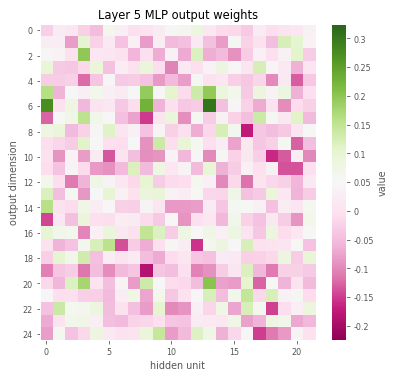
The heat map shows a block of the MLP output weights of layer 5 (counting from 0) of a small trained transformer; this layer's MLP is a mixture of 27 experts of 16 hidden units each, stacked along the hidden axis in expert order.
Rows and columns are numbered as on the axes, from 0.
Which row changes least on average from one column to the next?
0
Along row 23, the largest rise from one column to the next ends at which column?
18
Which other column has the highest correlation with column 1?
21
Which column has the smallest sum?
11
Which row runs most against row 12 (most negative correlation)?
19
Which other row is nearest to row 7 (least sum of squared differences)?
2
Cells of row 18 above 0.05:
5
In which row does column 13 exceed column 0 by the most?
20
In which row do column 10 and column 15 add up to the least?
22
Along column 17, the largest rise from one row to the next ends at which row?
7
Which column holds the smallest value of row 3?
10
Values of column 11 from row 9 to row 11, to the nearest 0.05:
0.1 -0.05 0.05
